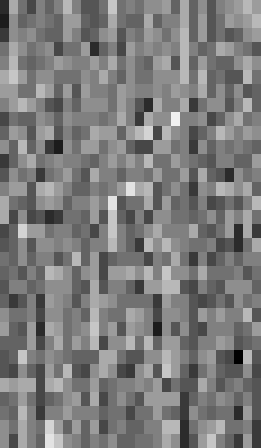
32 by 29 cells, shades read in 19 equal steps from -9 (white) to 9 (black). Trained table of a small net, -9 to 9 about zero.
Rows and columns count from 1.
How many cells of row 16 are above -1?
20
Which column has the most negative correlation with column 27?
3
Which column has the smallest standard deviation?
8
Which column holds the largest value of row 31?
21
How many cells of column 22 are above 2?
15
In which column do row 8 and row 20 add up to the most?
22
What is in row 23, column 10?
2
